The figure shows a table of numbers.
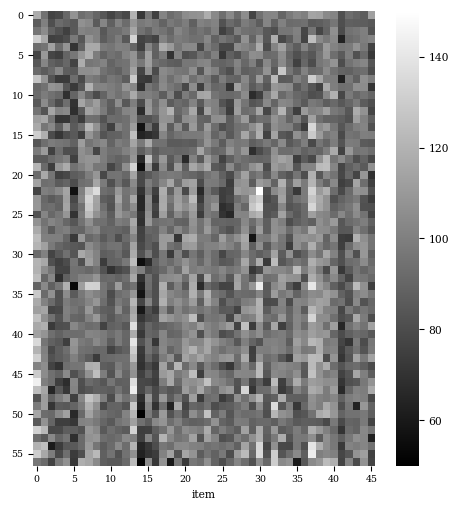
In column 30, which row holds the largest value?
22
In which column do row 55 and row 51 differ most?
37
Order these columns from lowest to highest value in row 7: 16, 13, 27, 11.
16, 11, 27, 13
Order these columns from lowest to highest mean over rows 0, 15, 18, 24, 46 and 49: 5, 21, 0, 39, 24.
5, 24, 21, 39, 0
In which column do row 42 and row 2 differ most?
38
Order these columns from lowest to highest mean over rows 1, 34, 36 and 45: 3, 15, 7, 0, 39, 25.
25, 3, 15, 39, 0, 7
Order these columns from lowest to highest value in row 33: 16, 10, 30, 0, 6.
16, 10, 6, 30, 0
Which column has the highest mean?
13
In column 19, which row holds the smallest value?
28
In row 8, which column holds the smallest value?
41
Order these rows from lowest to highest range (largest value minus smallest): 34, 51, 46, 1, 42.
1, 51, 42, 46, 34
